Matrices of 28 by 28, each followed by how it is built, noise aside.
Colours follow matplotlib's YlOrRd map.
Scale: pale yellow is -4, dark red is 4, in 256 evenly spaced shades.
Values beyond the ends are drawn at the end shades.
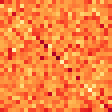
diagonal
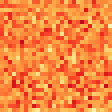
repeating columns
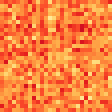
blocks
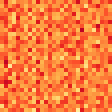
repeating rows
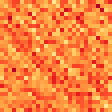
Toeplitz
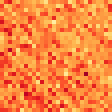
Toeplitz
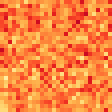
blocks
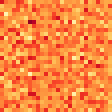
repeating rows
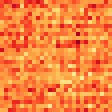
blocks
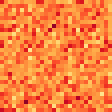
repeating columns
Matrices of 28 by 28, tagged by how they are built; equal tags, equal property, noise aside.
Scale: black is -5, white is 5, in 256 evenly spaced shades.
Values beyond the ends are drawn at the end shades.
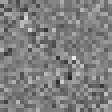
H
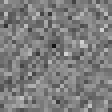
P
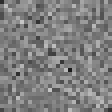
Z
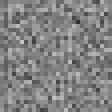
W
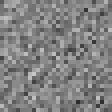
P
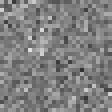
H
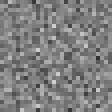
W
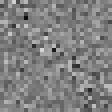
H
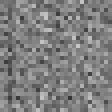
W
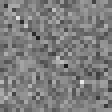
Z
